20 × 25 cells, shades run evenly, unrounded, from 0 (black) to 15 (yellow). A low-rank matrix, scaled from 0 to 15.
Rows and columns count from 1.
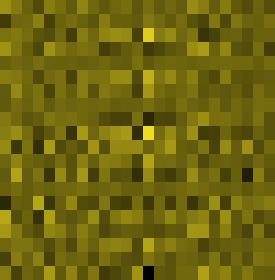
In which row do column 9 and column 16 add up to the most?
11
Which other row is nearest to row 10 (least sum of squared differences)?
3
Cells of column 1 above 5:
17
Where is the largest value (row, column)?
10, 14
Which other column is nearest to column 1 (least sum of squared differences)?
21
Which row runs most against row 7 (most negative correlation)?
20
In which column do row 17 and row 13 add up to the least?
23
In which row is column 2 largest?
13
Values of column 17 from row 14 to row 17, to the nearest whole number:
7 7 7 6
